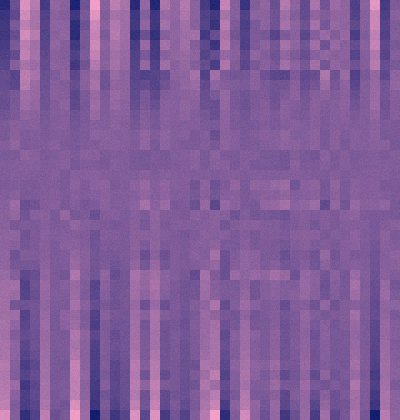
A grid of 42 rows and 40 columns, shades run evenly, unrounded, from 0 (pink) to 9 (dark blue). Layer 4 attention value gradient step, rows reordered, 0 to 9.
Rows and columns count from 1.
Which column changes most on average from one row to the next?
22
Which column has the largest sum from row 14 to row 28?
3
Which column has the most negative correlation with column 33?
15
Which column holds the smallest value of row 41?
8
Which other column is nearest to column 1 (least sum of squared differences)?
14
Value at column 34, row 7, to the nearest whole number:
4
